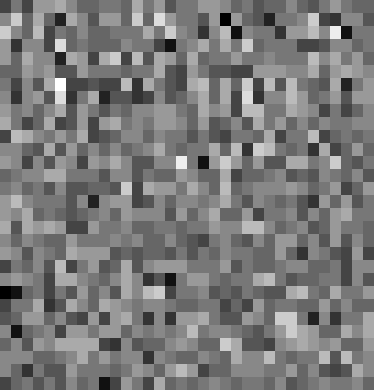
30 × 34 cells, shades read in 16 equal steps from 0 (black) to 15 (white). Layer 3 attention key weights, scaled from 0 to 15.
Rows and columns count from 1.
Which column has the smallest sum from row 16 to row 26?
16
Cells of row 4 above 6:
21
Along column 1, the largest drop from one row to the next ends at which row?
23
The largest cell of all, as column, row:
6, 7
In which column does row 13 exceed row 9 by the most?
17
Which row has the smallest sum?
30
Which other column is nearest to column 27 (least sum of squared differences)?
34
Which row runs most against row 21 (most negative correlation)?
5
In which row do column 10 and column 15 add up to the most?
2
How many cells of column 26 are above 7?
11
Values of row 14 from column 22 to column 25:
4 6 6 7
